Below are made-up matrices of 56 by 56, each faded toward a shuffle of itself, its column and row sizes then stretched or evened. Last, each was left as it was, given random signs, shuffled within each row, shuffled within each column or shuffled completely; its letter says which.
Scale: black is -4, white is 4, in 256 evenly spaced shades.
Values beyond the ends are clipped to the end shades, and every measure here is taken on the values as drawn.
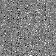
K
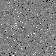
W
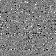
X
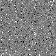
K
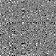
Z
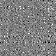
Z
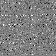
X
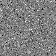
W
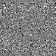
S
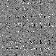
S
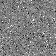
W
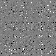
S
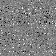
X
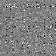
S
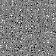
S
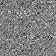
X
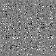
S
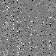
K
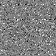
X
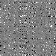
Z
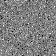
W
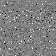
X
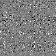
S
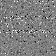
X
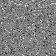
W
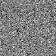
K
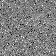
W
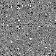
S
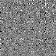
S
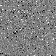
X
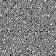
X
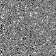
K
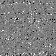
X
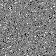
W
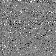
X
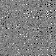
Z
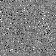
X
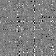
Z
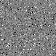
X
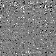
S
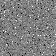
W
